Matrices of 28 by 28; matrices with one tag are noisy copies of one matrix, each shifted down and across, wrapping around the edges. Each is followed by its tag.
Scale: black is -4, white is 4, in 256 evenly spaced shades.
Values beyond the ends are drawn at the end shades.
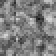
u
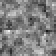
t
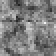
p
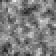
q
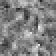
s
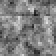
p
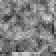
t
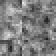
s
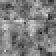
p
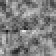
t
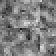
s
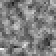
q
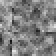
s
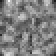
u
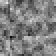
t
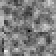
s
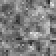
s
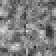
u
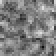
s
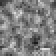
q
